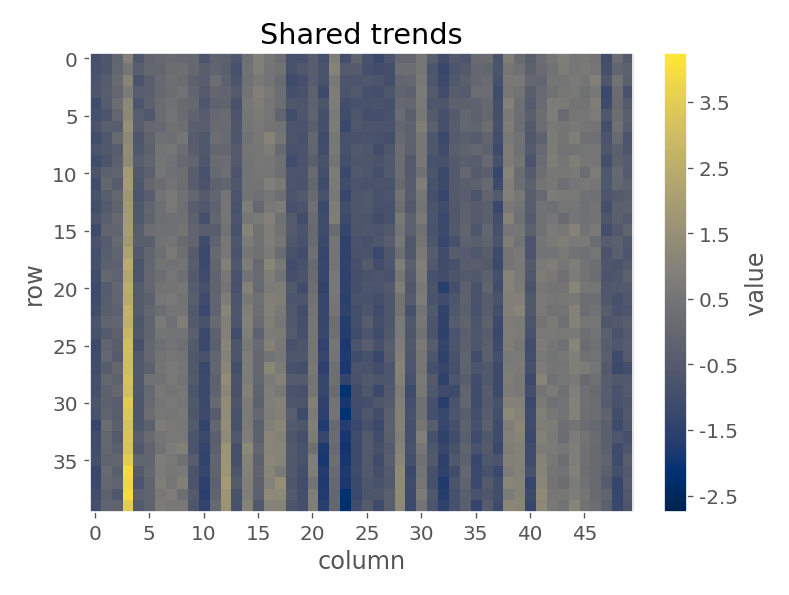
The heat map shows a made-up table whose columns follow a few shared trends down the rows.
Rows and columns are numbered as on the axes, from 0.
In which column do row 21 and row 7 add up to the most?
3
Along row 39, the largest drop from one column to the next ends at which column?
4
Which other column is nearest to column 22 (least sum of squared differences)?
46
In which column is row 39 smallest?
23
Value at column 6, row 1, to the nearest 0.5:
0
